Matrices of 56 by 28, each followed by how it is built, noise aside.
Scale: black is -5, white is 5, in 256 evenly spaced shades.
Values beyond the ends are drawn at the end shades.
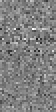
uneven rows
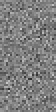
low rank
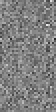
low rank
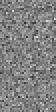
repeating columns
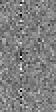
uneven columns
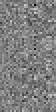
low rank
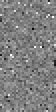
sparse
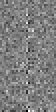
low rank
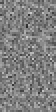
repeating columns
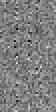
uneven columns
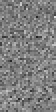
uneven rows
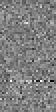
uneven rows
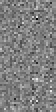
uneven columns
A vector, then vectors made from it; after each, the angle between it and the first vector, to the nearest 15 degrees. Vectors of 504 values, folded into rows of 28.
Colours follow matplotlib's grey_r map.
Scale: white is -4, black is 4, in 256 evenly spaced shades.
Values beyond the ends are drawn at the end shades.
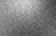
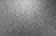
15 degrees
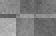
90 degrees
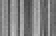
90 degrees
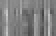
75 degrees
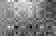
30 degrees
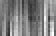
120 degrees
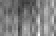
135 degrees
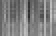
120 degrees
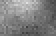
15 degrees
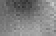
165 degrees
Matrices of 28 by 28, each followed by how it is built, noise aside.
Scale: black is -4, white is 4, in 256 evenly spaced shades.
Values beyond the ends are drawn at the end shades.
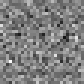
repeating columns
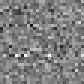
uneven rows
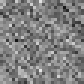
Toeplitz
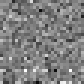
uneven rows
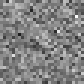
Toeplitz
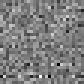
uneven rows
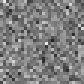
Toeplitz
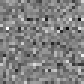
uneven rows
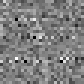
uneven rows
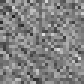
Toeplitz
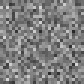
repeating columns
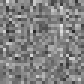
low rank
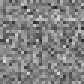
repeating columns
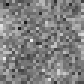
smooth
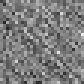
Toeplitz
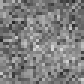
smooth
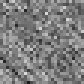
Toeplitz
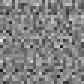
repeating columns
